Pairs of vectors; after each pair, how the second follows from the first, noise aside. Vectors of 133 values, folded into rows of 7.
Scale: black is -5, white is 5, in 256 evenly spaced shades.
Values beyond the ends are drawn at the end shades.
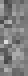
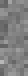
wrapped around, shrunk.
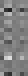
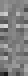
wrapped around, negated.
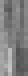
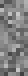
shuffled.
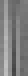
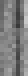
wrapped around, negated.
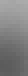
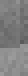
wrapped around, shrunk.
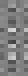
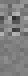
reversed, negated, partly zeroed.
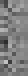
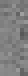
reversed, shrunk.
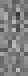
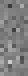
reversed, negated, partly zeroed.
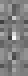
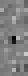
reversed, negated, partly zeroed.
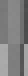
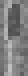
wrapped around, negated.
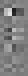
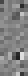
wrapped around, negated.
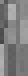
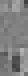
reversed, negated, partly zeroed.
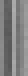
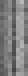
reversed, negated.
